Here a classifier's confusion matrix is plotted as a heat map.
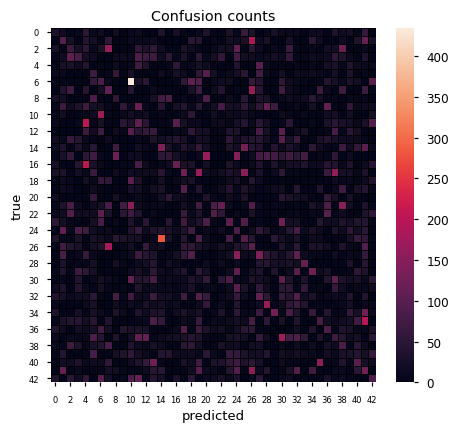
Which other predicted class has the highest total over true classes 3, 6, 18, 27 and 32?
10
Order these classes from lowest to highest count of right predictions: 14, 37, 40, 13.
13, 37, 40, 14
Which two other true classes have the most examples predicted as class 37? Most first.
17, 30
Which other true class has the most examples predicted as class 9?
21
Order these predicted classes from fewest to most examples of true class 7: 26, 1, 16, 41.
16, 1, 41, 26
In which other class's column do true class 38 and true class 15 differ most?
20
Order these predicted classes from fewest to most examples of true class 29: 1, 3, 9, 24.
9, 1, 3, 24
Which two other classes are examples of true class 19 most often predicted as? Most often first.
17, 38
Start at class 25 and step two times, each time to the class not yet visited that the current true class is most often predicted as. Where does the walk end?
41
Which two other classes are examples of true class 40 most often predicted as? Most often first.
35, 13
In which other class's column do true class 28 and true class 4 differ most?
33
